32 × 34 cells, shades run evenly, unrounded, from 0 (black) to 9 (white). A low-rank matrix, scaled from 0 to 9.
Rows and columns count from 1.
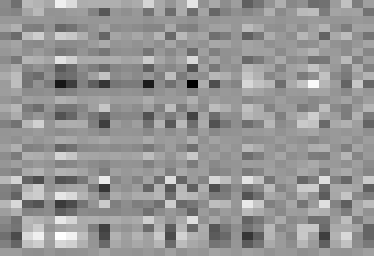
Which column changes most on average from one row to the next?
6
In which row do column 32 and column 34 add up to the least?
11
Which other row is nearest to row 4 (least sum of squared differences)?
19
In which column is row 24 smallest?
10
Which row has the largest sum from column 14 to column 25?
23
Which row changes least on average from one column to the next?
3
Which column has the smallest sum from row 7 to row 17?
18
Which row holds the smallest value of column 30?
30
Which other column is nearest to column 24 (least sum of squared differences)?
2
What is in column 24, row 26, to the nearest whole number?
7
